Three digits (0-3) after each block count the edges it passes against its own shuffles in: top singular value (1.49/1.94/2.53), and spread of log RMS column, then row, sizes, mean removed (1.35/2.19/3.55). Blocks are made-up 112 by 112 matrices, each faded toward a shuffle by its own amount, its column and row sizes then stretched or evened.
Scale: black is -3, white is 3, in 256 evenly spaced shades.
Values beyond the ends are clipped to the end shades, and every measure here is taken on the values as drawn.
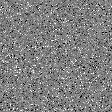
0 0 1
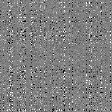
0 3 2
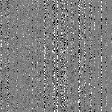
2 3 0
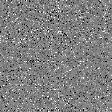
2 1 1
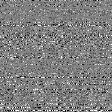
2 0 3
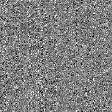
1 2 0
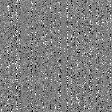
1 3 0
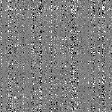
1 3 2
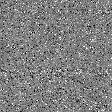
0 0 1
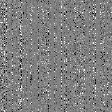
0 3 1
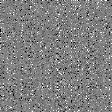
2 2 1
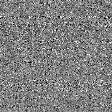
0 0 2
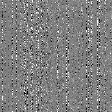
0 3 0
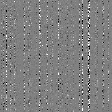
2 3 1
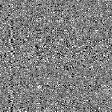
2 1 2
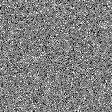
1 0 0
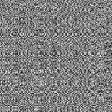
3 1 2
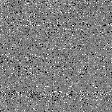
0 1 2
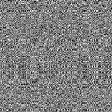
3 0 2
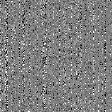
0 3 0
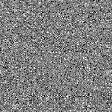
2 1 1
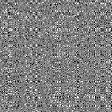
3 2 2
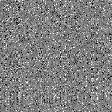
2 1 0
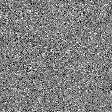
0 0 1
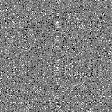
2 1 1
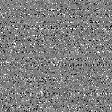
2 0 2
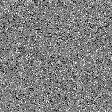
1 0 0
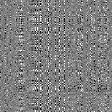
3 3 1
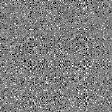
2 2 2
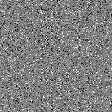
2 1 0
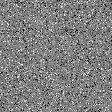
1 0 1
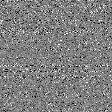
0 0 2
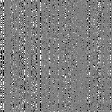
3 3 0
